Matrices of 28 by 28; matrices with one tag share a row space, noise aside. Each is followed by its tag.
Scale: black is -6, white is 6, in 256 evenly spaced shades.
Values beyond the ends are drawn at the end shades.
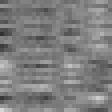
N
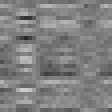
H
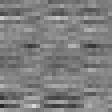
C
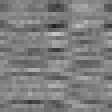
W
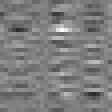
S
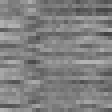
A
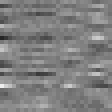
N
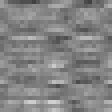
W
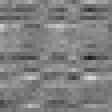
C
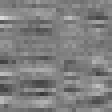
N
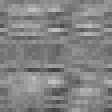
W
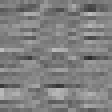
C
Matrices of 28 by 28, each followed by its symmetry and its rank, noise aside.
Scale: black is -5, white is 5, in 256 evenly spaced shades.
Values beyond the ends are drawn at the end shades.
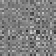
no symmetry, rank two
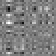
no symmetry, rank two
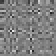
no symmetry, rank three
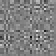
antisymmetric, rank two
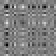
symmetric, rank one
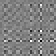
symmetric, rank one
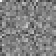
symmetric, rank three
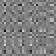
no symmetry, rank two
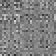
no symmetry, rank three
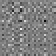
no symmetry, rank three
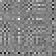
symmetric, rank two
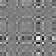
symmetric, rank one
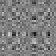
no symmetry, rank two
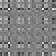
symmetric, rank one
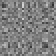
no symmetry, rank three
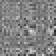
symmetric, rank three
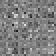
symmetric, rank three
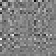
no symmetry, rank three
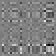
no symmetry, rank two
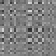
symmetric, rank one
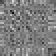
symmetric, rank three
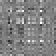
no symmetry, rank two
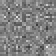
symmetric, rank three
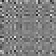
antisymmetric, rank two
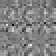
no symmetry, rank three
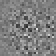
symmetric, rank three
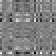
no symmetry, rank one
